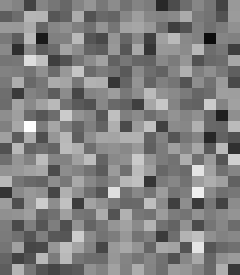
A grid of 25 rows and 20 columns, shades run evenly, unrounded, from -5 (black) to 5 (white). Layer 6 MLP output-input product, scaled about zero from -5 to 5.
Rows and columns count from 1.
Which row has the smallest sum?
1
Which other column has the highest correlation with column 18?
4
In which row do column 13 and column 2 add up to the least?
5
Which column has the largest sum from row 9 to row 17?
12
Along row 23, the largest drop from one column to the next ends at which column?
18
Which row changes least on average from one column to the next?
3
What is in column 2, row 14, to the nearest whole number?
2
